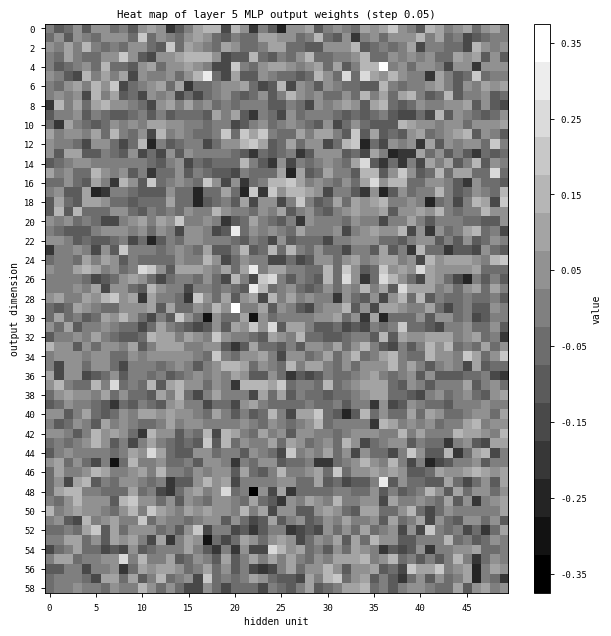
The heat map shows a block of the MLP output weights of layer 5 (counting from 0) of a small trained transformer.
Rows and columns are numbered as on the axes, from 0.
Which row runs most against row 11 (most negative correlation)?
16
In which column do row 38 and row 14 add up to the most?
34
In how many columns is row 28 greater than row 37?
19
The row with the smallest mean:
13
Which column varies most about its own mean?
22
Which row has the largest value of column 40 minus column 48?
25
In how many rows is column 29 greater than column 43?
22
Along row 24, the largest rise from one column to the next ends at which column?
41
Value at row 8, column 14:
0
